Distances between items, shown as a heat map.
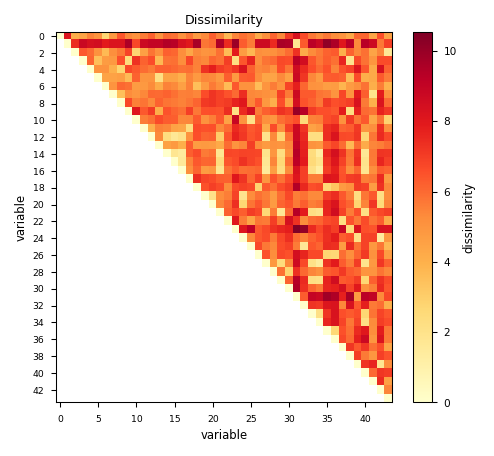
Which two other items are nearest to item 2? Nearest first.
43, 10
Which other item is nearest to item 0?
6
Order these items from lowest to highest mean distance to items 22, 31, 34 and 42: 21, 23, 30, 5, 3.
21, 5, 3, 30, 23
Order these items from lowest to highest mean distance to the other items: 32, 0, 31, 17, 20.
0, 20, 17, 32, 31
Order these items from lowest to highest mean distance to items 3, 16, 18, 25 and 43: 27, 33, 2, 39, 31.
2, 27, 33, 39, 31
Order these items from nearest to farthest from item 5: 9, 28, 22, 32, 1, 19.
9, 28, 19, 22, 32, 1
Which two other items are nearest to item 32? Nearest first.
25, 10
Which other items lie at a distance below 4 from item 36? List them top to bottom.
18, 26, 35
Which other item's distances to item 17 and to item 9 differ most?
23
